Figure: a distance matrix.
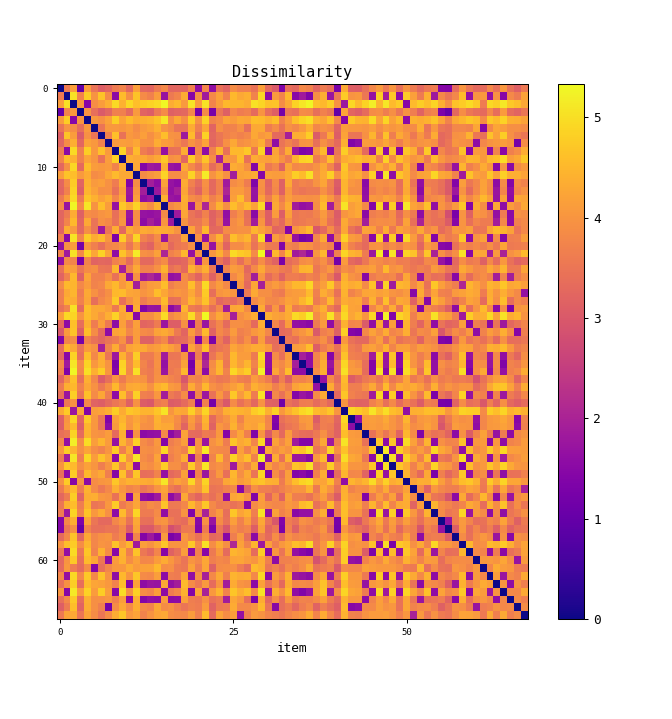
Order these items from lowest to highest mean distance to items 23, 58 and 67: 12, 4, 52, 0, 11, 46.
46, 11, 0, 12, 52, 4
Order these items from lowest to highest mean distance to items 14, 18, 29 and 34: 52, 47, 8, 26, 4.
52, 8, 47, 26, 4
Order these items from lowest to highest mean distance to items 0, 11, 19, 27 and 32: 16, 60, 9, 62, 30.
30, 16, 62, 60, 9
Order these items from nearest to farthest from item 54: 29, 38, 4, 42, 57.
57, 42, 38, 4, 29
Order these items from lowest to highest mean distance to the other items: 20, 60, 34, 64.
34, 20, 64, 60
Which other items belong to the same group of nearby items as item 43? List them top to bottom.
7, 31, 42, 60, 66
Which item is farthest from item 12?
2
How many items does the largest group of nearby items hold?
17
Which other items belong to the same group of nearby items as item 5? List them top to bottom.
61
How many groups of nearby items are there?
12
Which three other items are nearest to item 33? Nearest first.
18, 6, 37
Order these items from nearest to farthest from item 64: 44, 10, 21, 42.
21, 44, 10, 42
